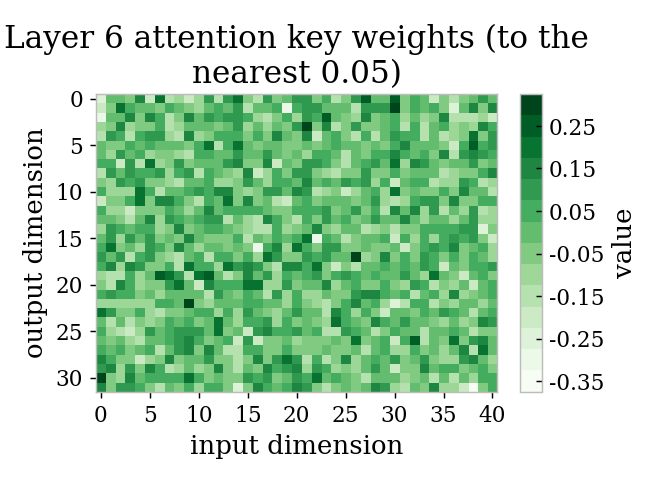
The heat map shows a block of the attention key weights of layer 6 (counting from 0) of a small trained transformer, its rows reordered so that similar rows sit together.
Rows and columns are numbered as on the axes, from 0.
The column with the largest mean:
21
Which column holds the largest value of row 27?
39
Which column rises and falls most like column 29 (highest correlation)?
2
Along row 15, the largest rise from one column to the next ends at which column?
23
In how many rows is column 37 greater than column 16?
14
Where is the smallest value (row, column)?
31, 38
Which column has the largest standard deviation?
30
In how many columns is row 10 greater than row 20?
22
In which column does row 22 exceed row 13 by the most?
9
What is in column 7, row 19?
0.2
